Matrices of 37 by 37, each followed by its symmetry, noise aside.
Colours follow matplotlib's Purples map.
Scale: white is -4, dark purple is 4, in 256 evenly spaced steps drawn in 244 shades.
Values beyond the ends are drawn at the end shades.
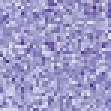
antisymmetric.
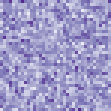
antisymmetric.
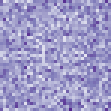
mirrored top to bottom.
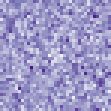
same after a half turn.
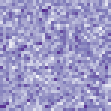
antisymmetric.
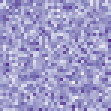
symmetric.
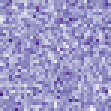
symmetric across the other diagonal.
